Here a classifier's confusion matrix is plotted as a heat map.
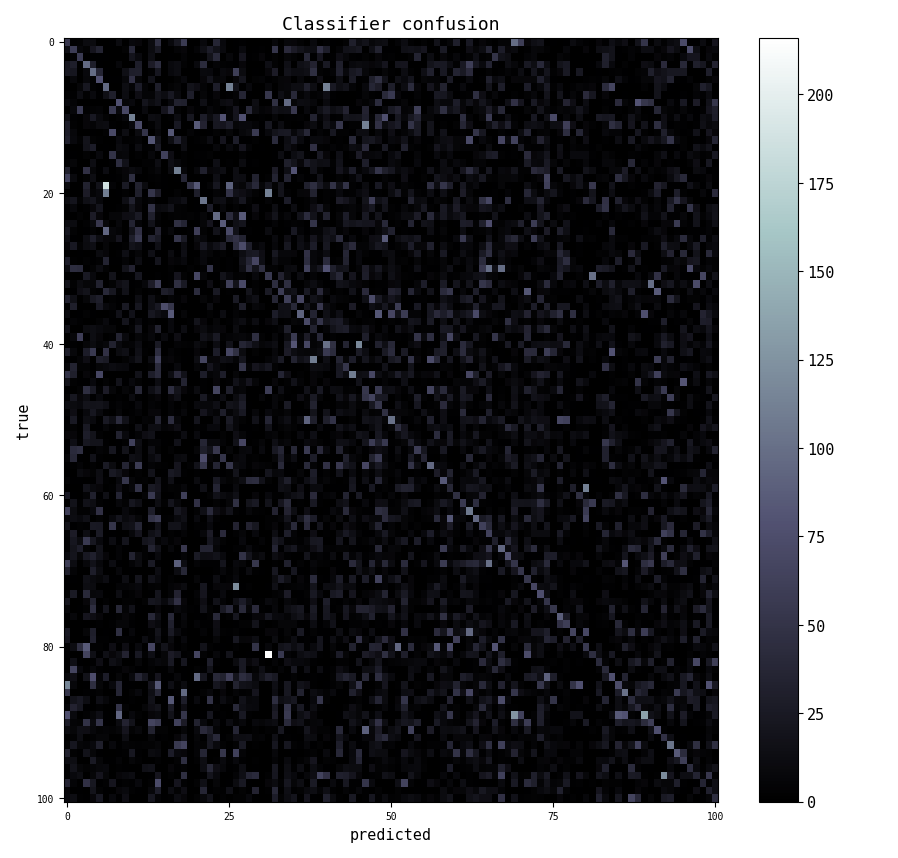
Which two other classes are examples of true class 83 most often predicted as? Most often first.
1, 66
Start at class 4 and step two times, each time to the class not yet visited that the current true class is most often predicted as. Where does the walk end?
49
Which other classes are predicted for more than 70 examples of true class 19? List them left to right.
6, 20, 25
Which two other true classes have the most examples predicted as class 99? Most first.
85, 97
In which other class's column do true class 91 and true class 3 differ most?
46
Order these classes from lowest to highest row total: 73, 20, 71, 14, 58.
14, 71, 73, 58, 20
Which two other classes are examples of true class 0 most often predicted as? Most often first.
69, 95
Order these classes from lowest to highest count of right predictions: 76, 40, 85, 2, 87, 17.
87, 2, 85, 76, 40, 17
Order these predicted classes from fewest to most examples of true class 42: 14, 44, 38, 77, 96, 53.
96, 77, 44, 53, 14, 38
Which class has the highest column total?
48
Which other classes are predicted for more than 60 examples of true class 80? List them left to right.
3, 13, 51, 57, 59, 66
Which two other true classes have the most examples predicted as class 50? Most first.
36, 7
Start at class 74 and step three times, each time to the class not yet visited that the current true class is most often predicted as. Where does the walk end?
15
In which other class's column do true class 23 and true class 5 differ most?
27
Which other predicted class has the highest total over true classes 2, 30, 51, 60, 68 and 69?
65
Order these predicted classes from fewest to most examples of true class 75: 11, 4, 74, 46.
11, 74, 46, 4
